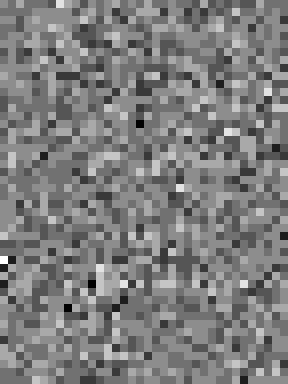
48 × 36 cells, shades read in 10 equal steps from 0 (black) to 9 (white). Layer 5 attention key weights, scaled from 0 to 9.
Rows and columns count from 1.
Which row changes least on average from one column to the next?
9
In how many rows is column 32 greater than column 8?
21
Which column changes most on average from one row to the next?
15
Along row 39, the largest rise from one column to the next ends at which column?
10
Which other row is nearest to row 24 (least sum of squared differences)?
29
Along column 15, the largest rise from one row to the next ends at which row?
40
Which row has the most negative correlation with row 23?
17
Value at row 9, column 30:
5
